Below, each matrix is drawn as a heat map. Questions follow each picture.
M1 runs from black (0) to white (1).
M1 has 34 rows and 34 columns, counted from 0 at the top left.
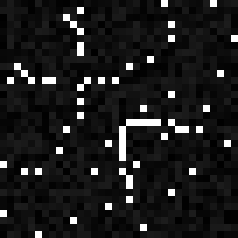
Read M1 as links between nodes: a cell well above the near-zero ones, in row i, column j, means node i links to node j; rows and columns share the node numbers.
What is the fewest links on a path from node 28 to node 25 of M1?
2
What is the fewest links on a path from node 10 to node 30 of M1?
7
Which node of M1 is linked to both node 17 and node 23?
node 19
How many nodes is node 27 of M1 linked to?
1
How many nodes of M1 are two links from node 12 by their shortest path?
6
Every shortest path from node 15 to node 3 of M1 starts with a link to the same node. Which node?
node 20
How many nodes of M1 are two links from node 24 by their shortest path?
7
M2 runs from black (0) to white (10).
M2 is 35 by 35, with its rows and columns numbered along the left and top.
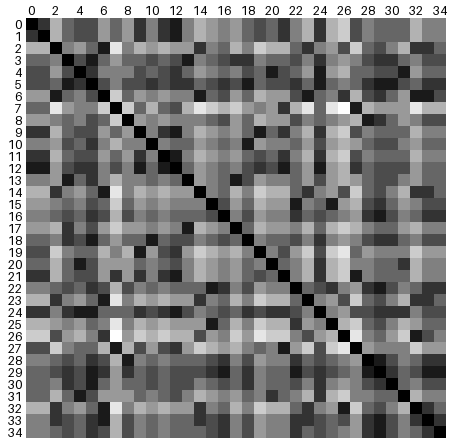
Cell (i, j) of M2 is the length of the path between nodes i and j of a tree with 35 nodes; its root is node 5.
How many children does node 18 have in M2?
1
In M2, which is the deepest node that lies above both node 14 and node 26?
6
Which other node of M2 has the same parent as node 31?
20
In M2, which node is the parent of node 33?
29
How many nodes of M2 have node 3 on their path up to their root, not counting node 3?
2
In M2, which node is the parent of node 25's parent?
22
